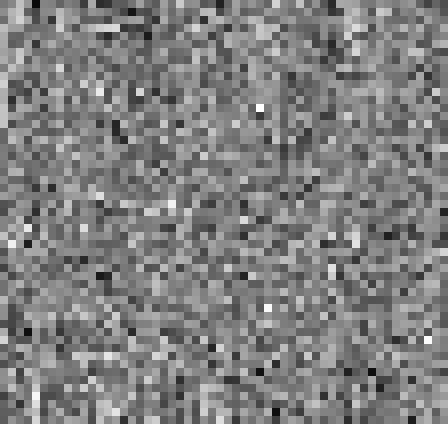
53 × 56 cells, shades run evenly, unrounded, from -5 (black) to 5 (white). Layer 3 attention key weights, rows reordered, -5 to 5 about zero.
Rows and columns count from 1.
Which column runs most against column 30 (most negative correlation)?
19
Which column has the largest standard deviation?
5
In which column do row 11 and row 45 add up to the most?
11
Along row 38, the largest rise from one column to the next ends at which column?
43
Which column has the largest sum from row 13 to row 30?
3
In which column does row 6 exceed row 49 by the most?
48
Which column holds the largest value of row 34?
42
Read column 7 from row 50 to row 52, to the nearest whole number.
-2 1 0
